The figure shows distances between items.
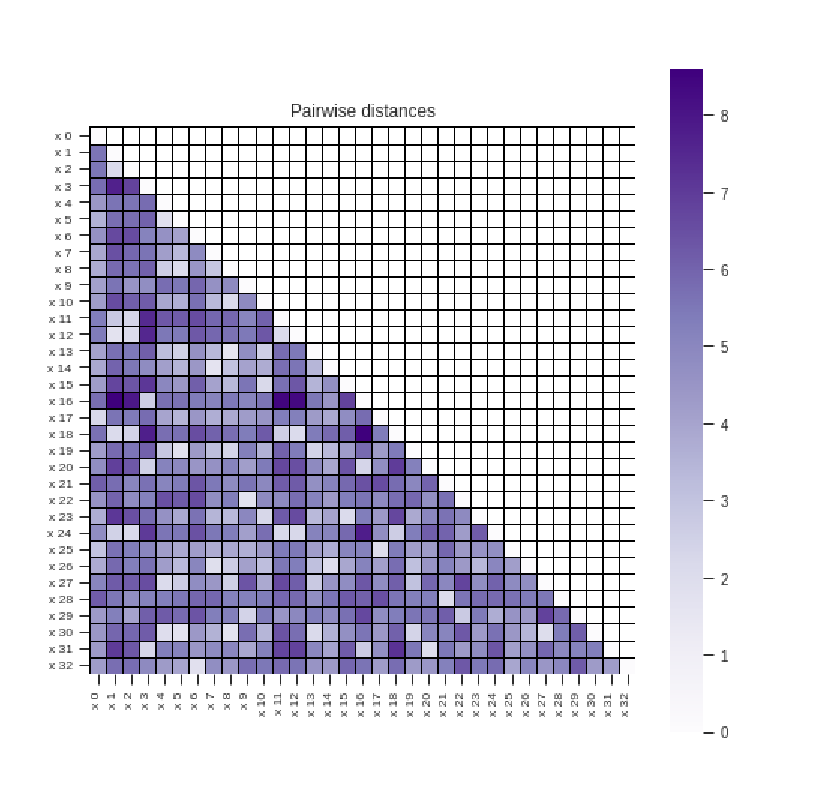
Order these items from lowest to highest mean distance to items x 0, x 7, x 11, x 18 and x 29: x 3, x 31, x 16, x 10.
x 10, x 31, x 3, x 16
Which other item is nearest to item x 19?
x 5
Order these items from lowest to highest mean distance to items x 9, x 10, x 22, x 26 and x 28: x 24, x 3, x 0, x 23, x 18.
x 23, x 0, x 24, x 3, x 18
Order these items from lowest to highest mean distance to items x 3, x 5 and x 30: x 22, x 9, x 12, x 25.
x 25, x 9, x 22, x 12
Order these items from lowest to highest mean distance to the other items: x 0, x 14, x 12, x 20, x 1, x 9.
x 14, x 0, x 9, x 20, x 12, x 1
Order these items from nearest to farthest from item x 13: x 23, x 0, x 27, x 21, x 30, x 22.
x 30, x 27, x 23, x 0, x 21, x 22
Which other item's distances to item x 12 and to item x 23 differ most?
x 1
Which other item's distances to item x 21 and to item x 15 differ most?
x 28
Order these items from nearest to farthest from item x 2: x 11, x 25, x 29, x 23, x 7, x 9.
x 11, x 29, x 9, x 25, x 7, x 23
